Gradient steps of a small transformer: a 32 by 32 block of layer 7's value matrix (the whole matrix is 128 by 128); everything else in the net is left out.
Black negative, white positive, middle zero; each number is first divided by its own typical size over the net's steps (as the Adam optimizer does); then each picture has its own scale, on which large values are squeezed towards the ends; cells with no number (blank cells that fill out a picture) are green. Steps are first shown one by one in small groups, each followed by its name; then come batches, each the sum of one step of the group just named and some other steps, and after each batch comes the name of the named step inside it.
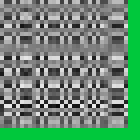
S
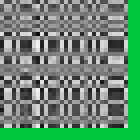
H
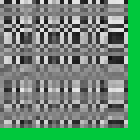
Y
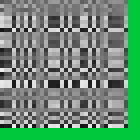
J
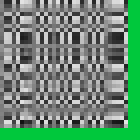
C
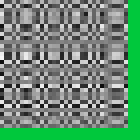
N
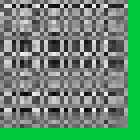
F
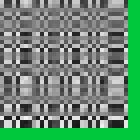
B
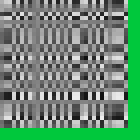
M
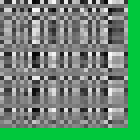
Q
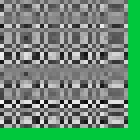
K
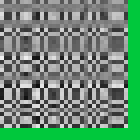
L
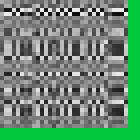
H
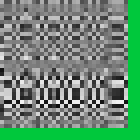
S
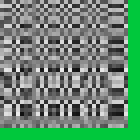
S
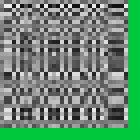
F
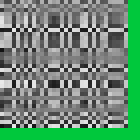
J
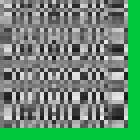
M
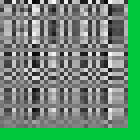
Q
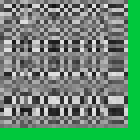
F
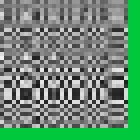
L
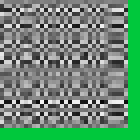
K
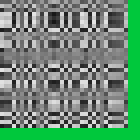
J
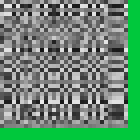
K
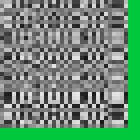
M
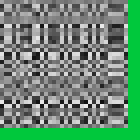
K
